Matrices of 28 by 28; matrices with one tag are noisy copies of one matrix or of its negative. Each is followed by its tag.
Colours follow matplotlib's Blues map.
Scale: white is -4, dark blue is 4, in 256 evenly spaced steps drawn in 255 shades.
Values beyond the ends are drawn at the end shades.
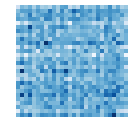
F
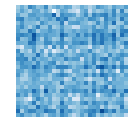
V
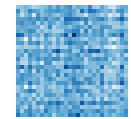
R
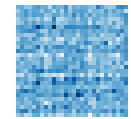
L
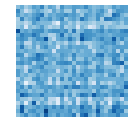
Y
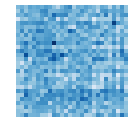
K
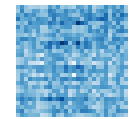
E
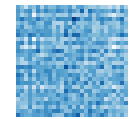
R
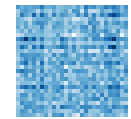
R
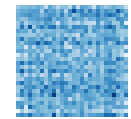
F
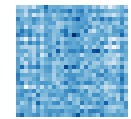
R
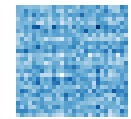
L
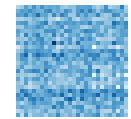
K
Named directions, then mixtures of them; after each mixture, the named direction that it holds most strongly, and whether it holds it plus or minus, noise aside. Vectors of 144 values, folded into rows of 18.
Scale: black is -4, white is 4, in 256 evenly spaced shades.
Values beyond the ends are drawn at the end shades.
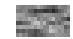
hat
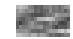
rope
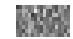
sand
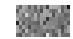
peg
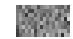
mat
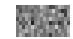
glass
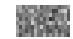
glass, minus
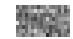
peg, minus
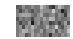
glass, plus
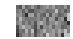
mat, plus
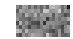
peg, plus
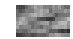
rope, minus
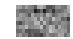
hat, plus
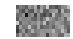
peg, minus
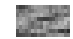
rope, minus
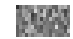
sand, plus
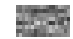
hat, plus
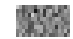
sand, minus
